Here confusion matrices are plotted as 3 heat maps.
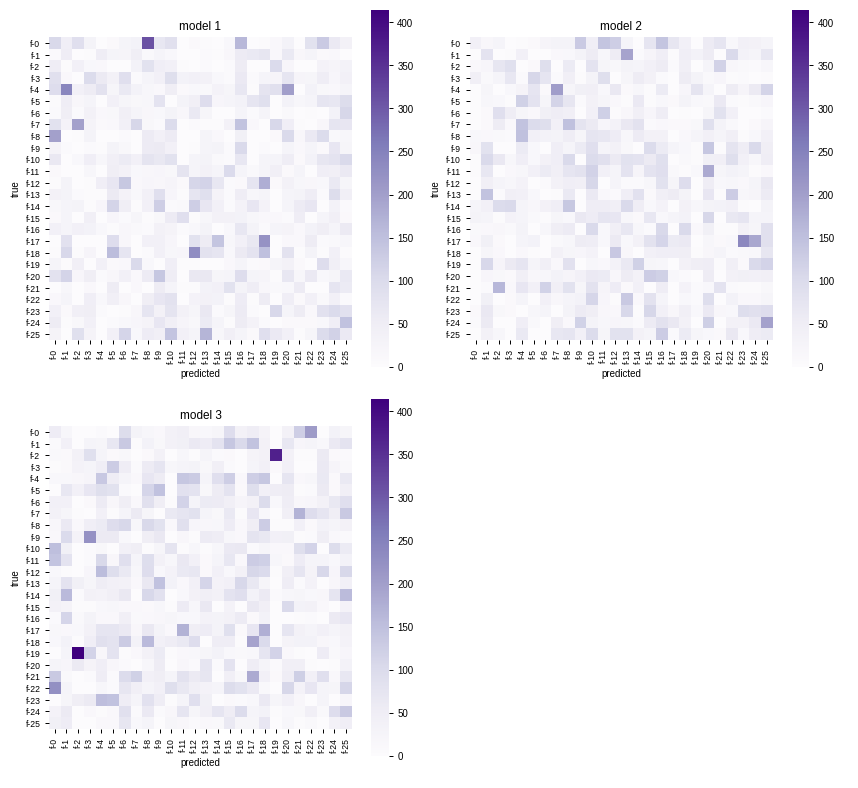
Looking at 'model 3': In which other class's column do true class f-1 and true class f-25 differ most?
f-17
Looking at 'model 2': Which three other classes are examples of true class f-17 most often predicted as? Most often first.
f-23, f-24, f-16
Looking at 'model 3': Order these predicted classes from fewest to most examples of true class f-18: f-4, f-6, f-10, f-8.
f-10, f-4, f-6, f-8
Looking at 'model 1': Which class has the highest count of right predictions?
f-18
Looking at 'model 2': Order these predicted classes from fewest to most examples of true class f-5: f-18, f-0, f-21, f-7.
f-0, f-18, f-21, f-7
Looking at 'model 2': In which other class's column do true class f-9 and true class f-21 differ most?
f-2
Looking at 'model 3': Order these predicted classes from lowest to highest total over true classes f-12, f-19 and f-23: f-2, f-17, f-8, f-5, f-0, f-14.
f-0, f-14, f-17, f-8, f-5, f-2
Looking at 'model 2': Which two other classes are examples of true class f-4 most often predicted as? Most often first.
f-7, f-25
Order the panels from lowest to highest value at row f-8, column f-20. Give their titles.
model 3, model 2, model 1
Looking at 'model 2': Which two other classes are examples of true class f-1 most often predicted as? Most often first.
f-13, f-22
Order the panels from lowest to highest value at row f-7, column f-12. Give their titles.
model 1, model 2, model 3
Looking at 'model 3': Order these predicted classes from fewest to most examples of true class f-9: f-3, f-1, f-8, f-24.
f-24, f-8, f-1, f-3
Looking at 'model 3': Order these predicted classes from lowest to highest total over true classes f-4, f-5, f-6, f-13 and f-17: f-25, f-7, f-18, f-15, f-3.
f-7, f-3, f-25, f-15, f-18
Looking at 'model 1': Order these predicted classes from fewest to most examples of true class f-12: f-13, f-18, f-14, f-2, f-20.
f-2, f-20, f-14, f-13, f-18
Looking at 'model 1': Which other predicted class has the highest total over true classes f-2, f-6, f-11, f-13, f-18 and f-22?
f-12
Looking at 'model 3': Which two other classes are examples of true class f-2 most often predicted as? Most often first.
f-19, f-3
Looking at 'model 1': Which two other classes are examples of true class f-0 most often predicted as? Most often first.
f-8, f-16
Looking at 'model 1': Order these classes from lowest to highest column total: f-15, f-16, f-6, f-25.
f-15, f-6, f-25, f-16
